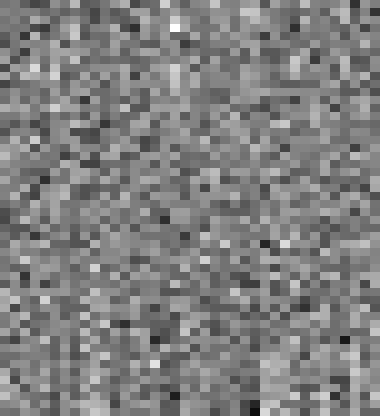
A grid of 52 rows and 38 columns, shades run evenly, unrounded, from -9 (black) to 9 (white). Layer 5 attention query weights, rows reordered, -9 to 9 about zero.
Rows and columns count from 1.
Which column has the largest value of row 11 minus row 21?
18
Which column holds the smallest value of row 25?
4
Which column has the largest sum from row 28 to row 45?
36
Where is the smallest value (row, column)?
52, 26
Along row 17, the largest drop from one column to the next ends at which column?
8
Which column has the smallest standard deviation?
20
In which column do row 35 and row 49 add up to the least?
3
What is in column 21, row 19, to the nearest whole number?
2
